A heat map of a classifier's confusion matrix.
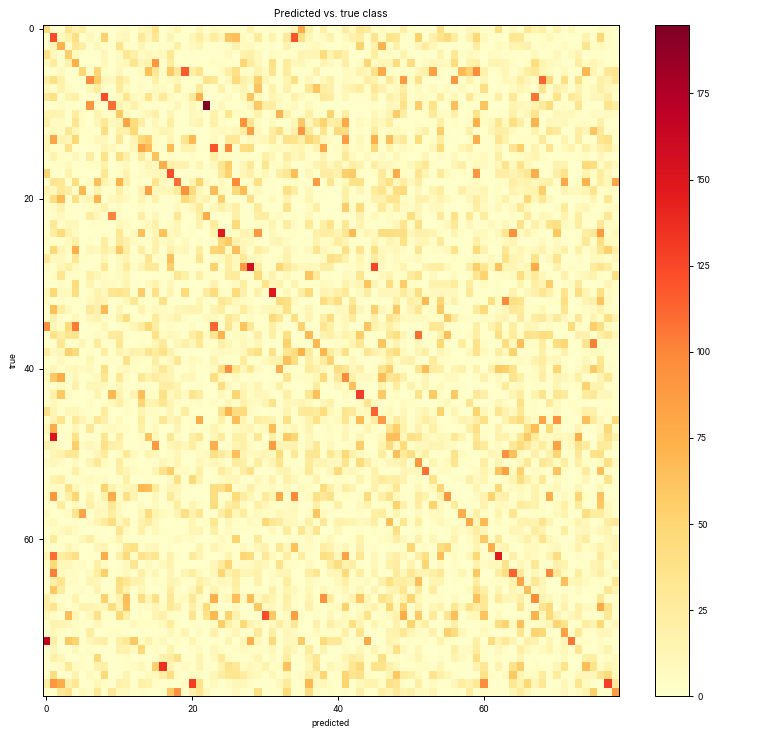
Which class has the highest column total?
1
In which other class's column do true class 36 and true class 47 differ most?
51
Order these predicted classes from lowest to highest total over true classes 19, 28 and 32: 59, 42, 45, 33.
42, 59, 33, 45
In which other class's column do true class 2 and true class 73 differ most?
46
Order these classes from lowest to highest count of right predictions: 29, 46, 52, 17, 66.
29, 66, 46, 52, 17
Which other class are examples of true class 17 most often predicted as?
59
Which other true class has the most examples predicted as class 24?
36
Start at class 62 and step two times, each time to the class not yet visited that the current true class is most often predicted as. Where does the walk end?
34
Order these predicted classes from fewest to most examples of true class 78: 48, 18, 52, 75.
52, 48, 75, 18
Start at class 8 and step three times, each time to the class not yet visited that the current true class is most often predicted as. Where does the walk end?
35
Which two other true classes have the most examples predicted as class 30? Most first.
69, 58
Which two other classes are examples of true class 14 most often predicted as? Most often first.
23, 25
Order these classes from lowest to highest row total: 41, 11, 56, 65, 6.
56, 65, 41, 11, 6
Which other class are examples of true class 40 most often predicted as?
25
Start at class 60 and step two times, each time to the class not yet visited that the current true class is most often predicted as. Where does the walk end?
4
